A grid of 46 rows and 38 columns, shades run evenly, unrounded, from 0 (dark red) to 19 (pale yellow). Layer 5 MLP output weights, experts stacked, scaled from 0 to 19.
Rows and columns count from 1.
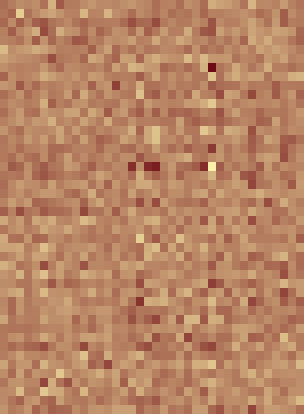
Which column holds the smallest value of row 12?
7
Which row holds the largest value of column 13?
42
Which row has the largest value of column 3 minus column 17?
2
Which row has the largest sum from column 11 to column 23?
25
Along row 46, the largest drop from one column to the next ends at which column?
32
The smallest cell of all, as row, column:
8, 27
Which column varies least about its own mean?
4
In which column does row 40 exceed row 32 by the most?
18
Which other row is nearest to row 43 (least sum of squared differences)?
1
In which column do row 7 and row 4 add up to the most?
24
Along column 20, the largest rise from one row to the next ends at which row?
28
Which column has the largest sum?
30
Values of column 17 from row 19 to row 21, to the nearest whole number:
3 8 11
